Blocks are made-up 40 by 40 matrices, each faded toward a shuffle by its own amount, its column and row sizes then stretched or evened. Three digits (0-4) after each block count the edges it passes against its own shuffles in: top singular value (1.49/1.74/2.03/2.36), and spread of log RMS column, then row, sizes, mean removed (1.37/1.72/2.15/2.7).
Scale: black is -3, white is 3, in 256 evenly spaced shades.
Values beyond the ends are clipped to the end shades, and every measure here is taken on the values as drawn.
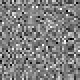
3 0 0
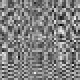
4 4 0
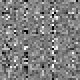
2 4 2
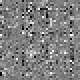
0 4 1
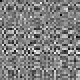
4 1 4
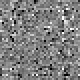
1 2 1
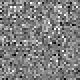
0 0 2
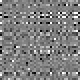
4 2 4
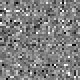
1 0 3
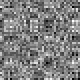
4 2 3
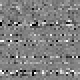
1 1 4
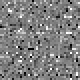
0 1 2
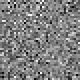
1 1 1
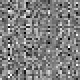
3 4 0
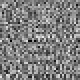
3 0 2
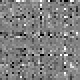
2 3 3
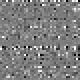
2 2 4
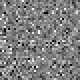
1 0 1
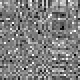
3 0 0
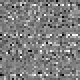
0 0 3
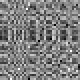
4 0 2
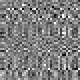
3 0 3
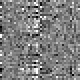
3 3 1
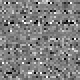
0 0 4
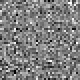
0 2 1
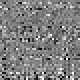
0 0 4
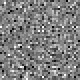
1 0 0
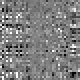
3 4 2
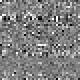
2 1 4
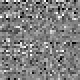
1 2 3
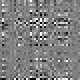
4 4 4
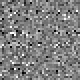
0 1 2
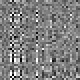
4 4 2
